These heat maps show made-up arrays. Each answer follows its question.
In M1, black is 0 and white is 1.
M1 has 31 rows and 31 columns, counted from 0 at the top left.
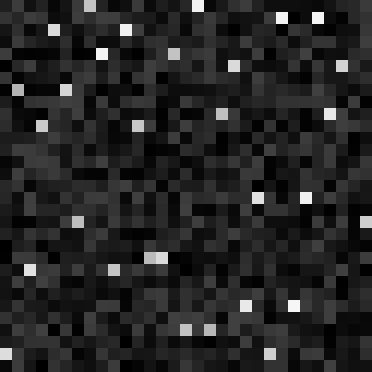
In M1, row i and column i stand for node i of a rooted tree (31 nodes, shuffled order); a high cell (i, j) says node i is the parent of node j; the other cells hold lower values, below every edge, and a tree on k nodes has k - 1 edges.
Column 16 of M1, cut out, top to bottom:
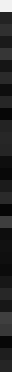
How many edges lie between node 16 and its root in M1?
2
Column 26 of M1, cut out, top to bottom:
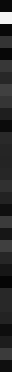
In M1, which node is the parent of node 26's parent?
7
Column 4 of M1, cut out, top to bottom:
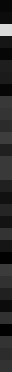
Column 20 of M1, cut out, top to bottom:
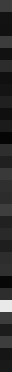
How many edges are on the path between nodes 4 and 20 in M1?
7
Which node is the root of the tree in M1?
29
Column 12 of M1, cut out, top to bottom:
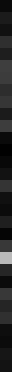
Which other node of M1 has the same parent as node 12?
13
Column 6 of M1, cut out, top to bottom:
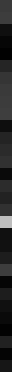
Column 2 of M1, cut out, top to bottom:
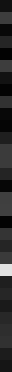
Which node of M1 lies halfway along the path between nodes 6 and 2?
9
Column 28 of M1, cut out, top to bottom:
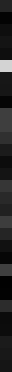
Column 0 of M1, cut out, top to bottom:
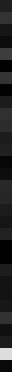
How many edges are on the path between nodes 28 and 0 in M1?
3
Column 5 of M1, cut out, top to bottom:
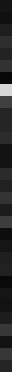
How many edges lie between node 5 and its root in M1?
3
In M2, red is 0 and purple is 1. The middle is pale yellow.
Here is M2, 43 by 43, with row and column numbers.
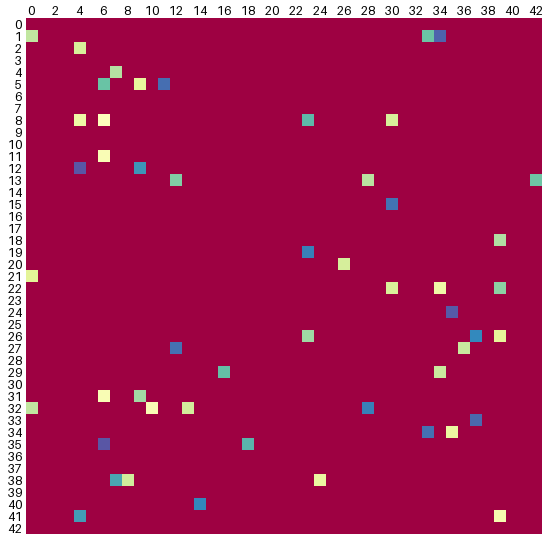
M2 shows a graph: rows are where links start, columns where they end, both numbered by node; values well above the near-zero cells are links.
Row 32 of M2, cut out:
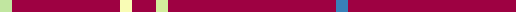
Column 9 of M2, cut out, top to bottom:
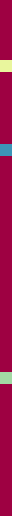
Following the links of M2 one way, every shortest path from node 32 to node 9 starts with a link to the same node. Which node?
node 13
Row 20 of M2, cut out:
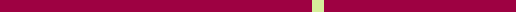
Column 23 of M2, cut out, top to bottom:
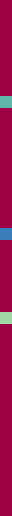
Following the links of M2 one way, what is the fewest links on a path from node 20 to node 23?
2
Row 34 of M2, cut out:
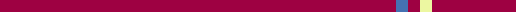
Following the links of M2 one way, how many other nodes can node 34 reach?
6
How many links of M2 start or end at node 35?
4
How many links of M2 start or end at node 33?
3
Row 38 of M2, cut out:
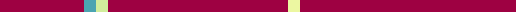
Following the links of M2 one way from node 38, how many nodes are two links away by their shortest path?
5
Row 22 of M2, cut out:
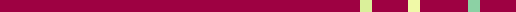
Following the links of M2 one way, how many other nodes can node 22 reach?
8
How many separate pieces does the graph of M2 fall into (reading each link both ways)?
5
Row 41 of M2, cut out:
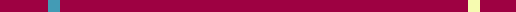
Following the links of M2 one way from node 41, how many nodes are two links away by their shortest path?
1
